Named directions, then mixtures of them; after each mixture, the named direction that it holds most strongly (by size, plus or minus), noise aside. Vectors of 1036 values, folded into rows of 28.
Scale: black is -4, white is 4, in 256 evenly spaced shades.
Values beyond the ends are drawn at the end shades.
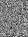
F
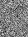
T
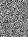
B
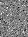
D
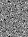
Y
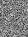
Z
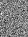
B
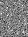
D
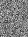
B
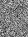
T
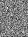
D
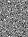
Y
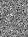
Z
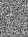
D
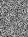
Z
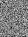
F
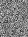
B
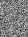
Z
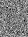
D
